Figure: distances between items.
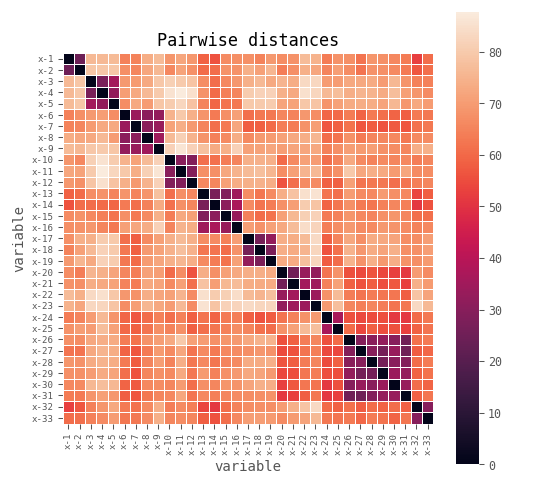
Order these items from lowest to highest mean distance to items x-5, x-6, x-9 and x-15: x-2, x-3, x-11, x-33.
x-3, x-33, x-2, x-11
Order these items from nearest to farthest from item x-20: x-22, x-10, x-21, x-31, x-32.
x-21, x-22, x-31, x-10, x-32
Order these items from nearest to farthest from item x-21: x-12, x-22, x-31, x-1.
x-22, x-31, x-12, x-1
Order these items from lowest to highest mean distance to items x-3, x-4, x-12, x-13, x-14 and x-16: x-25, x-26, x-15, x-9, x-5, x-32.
x-15, x-5, x-32, x-25, x-26, x-9
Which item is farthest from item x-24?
x-4
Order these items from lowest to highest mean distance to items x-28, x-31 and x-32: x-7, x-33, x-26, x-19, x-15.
x-26, x-33, x-7, x-15, x-19
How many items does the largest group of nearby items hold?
6
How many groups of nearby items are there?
10
